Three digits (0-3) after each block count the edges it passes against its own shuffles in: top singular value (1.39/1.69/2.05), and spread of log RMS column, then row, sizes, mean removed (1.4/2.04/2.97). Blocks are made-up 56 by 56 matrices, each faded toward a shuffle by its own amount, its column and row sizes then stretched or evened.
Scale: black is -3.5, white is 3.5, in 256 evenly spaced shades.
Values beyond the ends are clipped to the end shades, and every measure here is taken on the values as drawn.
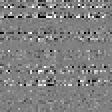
3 1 3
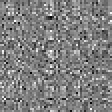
3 1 1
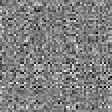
3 1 2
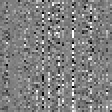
3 3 0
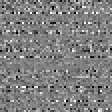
2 0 3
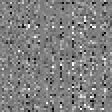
1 3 1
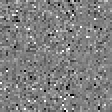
0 2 1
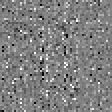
0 2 0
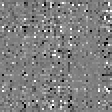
1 2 2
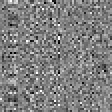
3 2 1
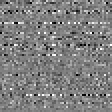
2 0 3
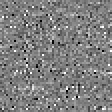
1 1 1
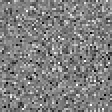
1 0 0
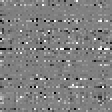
2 1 3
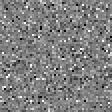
0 0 1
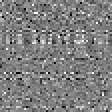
3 0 2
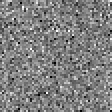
0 0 0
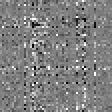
0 3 2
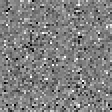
0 1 1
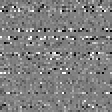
0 0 3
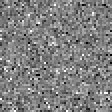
0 0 1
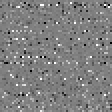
0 0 2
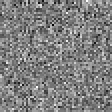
2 0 0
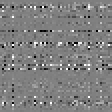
2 2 3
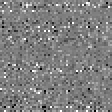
0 0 2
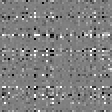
3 2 3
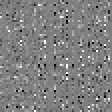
1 3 1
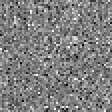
2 0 0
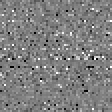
0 0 2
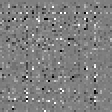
1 2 2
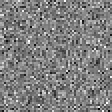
3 0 0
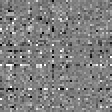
2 2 2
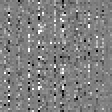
1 3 0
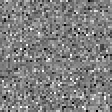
0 0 2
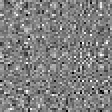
3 1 1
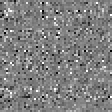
2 1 2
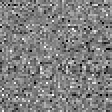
2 0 1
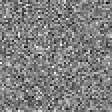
1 0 0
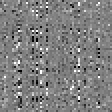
2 3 1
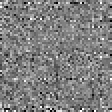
1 1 2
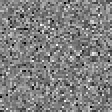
2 0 0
